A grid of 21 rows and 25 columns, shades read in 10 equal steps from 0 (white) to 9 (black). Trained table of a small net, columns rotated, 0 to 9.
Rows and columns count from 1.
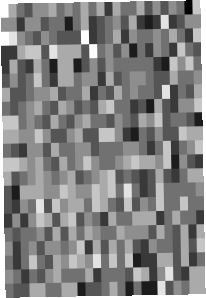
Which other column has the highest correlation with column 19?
18
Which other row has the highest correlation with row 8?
13
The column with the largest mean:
19
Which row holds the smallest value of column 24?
5
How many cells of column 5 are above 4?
5
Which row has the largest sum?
2
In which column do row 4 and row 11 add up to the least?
7
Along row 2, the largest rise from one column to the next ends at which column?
22
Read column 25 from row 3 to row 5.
2 6 5
